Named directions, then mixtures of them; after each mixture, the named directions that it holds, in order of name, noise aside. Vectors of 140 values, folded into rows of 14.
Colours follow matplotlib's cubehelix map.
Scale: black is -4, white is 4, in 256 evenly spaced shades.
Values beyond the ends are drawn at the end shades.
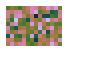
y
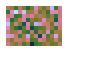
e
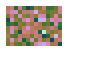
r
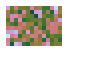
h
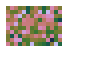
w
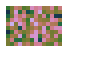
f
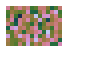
w, y.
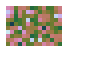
f, r.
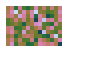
e, r, y.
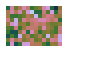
h.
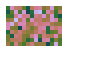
f, w.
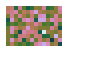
r.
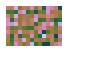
r, w.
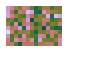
f.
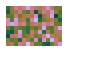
f, h, r.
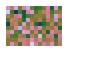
e, f.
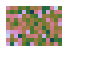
h, w.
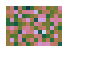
r.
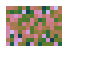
h, w.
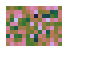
y.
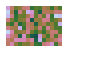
f.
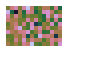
e, f, r.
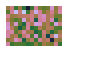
e, r, w.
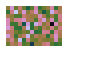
e, r.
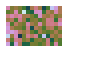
e, h, w.
